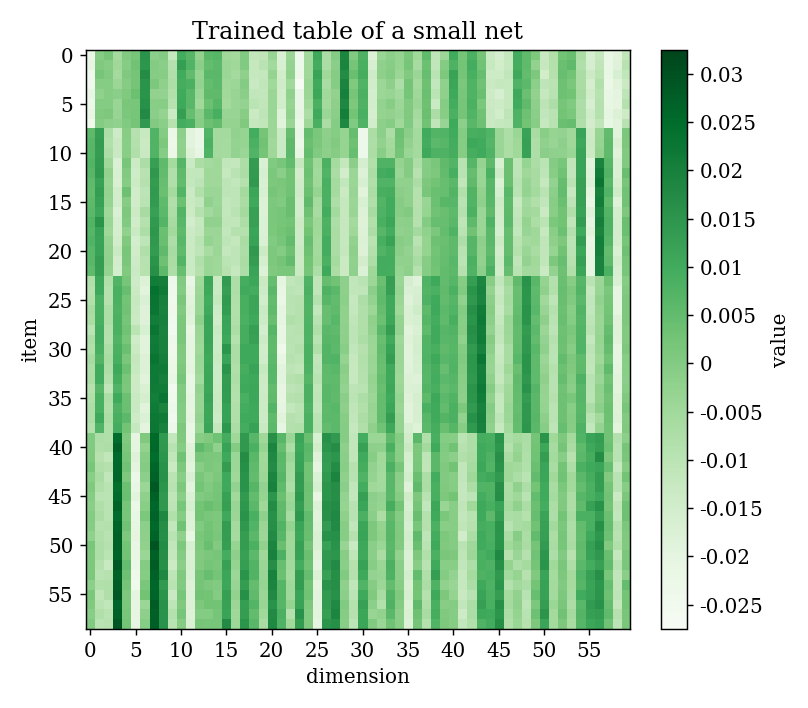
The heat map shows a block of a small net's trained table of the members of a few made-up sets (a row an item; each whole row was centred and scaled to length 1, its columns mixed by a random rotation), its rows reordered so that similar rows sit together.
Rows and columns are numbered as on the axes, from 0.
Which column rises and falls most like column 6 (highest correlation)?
14
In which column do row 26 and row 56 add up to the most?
7
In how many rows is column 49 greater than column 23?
39
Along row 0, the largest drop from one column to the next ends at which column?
31
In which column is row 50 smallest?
5
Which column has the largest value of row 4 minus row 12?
28
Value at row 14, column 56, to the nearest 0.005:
0.02
